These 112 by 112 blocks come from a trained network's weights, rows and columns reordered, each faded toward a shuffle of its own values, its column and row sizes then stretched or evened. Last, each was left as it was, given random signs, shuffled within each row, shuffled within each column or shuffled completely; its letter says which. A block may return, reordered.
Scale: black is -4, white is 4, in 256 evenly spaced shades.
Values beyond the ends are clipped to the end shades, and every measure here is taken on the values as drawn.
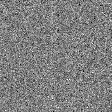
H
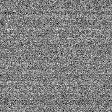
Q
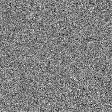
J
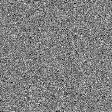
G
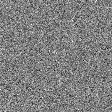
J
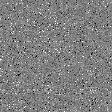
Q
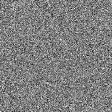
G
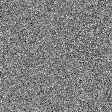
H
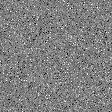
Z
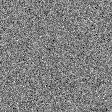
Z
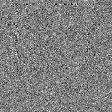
Q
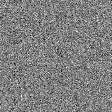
H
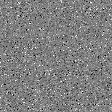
J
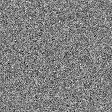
Z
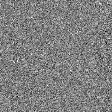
G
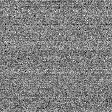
Q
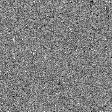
G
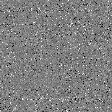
G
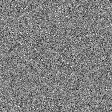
J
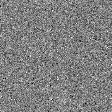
H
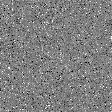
H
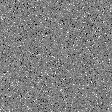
Z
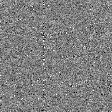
Q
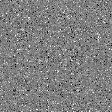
Q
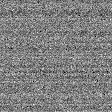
J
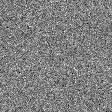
Z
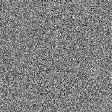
Q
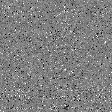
Q
